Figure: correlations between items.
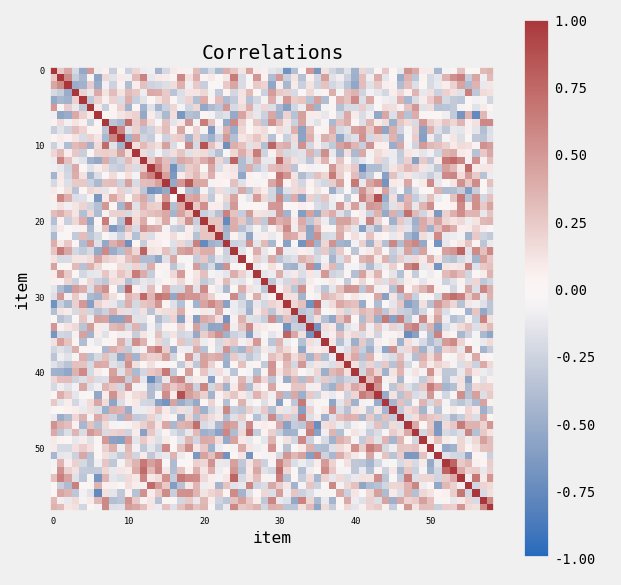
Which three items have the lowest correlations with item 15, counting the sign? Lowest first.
44, 16, 6
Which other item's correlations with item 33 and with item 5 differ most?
23
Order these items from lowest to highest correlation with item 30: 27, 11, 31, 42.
42, 31, 11, 27
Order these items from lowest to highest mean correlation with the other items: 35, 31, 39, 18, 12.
35, 31, 39, 12, 18
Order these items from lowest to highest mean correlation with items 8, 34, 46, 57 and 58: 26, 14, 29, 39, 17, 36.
14, 36, 17, 39, 26, 29
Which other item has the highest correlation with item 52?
53
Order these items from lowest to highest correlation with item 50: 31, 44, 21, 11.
21, 31, 44, 11
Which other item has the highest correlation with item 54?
24
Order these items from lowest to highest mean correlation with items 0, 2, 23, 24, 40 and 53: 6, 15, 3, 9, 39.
6, 39, 3, 9, 15
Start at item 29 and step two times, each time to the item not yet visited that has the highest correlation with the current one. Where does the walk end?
20
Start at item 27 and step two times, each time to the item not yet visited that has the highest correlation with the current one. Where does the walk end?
36
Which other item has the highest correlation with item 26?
48
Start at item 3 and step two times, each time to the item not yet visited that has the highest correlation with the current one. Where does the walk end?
13
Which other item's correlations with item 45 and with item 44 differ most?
33
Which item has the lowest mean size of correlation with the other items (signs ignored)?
28
